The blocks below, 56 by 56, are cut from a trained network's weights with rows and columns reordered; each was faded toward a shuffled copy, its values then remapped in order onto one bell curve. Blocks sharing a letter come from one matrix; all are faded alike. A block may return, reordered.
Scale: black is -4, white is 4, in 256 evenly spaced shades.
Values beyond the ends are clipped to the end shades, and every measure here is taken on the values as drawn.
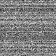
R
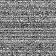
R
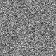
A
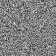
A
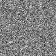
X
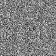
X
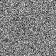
A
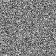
A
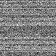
R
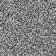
A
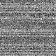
R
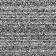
R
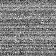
R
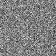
X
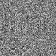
X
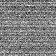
R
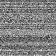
R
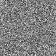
X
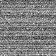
R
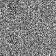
X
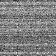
R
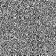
X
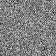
X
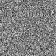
A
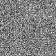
A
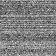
R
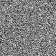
A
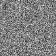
A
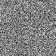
A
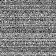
R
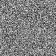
A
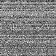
R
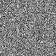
X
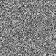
X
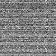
R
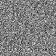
X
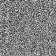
X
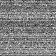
R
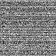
R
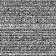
R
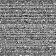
R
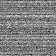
R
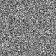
A
